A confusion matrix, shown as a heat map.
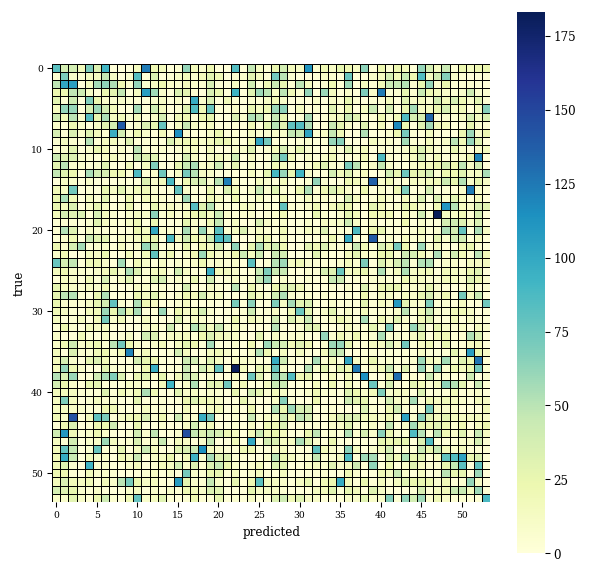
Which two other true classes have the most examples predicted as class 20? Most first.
21, 37
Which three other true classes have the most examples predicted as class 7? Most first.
8, 29, 38
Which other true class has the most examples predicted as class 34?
9
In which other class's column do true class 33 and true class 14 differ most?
39
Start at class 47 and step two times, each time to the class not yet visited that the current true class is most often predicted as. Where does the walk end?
12
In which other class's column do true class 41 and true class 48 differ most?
50
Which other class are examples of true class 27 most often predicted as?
22
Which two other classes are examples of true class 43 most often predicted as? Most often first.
2, 18
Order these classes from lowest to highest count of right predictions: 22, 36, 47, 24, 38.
47, 22, 24, 36, 38
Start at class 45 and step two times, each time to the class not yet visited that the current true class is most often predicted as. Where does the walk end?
1
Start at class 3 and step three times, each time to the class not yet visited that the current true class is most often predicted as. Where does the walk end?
52
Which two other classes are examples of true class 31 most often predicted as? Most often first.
6, 38
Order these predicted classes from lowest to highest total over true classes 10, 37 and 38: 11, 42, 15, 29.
15, 11, 29, 42
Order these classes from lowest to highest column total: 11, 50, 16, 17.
11, 50, 17, 16
